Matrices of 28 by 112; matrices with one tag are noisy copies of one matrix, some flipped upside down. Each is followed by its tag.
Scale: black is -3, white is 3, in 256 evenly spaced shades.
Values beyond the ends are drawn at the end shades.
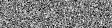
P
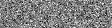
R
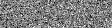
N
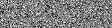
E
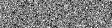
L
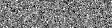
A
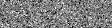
E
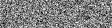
R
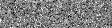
L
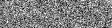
P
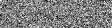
N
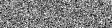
P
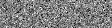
R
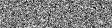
L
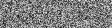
R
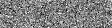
N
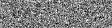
L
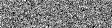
L
